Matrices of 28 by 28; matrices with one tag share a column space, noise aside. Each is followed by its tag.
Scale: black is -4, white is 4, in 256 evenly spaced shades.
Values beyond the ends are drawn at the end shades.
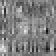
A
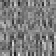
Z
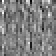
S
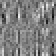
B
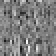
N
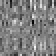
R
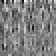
S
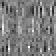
A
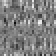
R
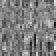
Z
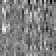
S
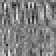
B
